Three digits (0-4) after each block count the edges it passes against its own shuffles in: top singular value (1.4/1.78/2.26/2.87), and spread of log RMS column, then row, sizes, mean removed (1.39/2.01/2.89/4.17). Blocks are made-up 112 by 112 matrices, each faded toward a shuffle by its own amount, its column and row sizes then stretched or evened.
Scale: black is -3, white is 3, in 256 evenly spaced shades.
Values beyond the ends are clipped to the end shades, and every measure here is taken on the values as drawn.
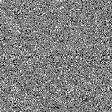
2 1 1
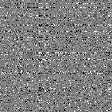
3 1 3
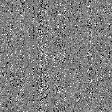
0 3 0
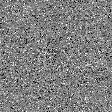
1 0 1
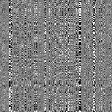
4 4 1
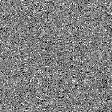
2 1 1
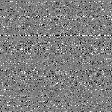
3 0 3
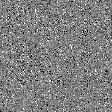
1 2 1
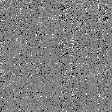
0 3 2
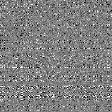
3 2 3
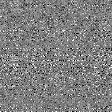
1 1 3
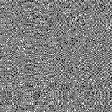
4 1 0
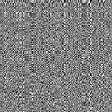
4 3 2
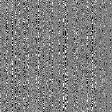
2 4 0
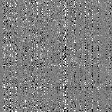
2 4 2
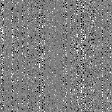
0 4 0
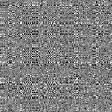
4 2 3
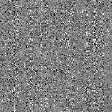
2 3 1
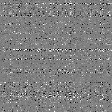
3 2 3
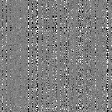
2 4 2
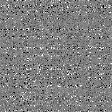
1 2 3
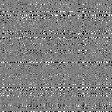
4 2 4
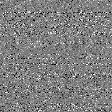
2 0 3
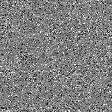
2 0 1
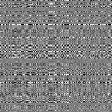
4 2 4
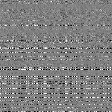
4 1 4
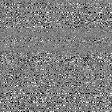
2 1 4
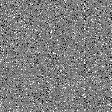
2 1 0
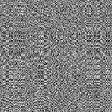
4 2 2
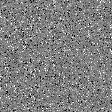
0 1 0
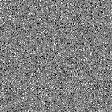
2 0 1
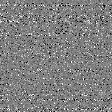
0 0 3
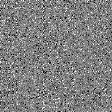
2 2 1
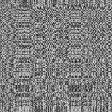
4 2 0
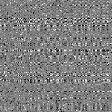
4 1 3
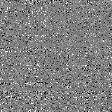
0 2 3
